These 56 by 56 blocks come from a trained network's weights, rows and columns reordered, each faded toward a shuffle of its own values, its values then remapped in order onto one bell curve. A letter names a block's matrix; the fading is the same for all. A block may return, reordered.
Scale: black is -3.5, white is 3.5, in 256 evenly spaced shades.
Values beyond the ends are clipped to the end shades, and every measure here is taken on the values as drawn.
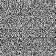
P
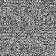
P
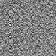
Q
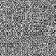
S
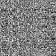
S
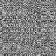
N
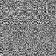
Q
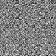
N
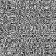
N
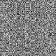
S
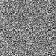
S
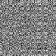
Q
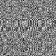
N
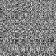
Q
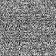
P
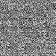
P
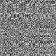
Q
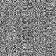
S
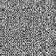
S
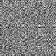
Q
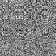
Q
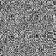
N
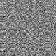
N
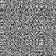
Q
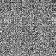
P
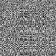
Q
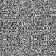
S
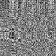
Q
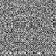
Q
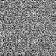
P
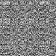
Q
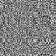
N
